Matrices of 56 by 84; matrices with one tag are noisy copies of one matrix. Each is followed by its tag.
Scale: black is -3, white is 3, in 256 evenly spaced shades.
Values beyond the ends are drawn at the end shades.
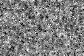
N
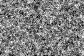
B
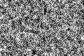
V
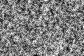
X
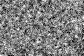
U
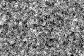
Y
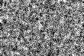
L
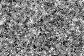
Y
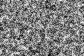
L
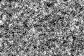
Y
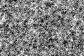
Y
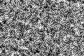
L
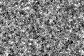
B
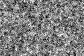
N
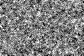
U
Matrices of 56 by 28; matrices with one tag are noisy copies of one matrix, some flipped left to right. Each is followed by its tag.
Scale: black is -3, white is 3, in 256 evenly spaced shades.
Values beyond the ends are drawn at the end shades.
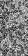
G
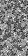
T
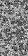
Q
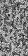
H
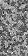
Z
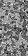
G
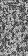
H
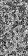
H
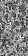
H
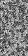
H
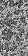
Q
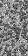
G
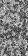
G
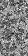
Q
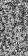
H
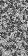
T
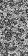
Q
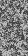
T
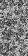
Q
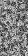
Z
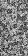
Z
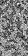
T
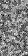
Z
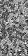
G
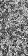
G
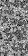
Q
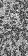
G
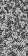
T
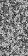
H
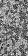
G
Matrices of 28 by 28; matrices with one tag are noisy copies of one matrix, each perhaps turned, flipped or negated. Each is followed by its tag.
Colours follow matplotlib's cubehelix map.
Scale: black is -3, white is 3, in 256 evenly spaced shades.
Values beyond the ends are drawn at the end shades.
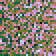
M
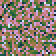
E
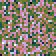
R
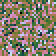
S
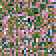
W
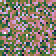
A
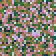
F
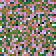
E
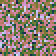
F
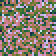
E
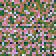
R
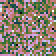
W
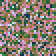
F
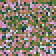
A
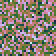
F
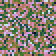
S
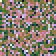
A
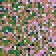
M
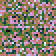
R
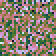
E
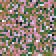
F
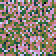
E
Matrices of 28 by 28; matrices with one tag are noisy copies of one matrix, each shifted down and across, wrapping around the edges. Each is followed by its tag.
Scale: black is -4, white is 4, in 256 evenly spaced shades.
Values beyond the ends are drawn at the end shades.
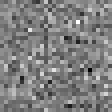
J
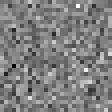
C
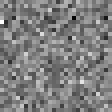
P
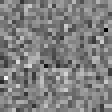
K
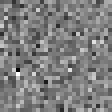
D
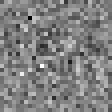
K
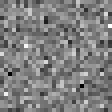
J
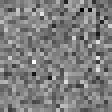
C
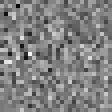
K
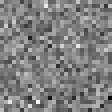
P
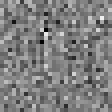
D
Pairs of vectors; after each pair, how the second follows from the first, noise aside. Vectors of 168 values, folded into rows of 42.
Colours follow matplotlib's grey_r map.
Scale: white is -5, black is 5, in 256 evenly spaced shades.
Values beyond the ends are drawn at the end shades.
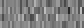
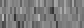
reversed, partly zeroed.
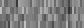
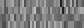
shuffled.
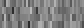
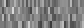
negated.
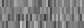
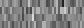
reversed, negated.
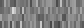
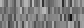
reversed, negated.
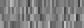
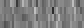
wrapped around, partly zeroed.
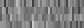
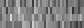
copied.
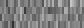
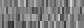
reversed, negated.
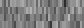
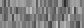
copied.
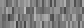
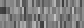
shuffled.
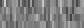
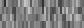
negated.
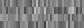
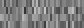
copied.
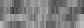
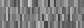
shuffled.
